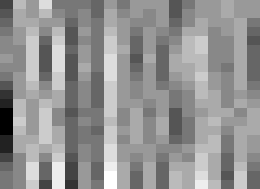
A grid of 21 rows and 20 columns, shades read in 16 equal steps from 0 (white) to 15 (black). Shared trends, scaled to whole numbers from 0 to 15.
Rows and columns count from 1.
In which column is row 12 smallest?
9
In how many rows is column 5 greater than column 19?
4
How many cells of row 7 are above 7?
6
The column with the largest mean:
1
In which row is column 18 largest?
20
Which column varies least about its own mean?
8
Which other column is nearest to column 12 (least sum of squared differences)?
10
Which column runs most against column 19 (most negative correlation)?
18
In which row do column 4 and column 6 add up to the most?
21
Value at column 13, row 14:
5
